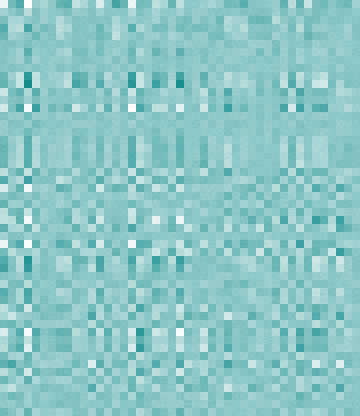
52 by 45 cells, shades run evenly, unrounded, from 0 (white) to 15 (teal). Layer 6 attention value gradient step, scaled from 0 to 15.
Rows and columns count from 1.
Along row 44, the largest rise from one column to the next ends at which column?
18
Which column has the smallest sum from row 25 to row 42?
23
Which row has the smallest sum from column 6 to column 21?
28
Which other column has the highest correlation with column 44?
15
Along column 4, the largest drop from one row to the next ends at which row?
24
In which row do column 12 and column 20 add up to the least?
32
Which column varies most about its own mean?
4
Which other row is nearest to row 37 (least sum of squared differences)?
34
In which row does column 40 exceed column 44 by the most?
42
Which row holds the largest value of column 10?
11
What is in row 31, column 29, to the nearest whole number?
10
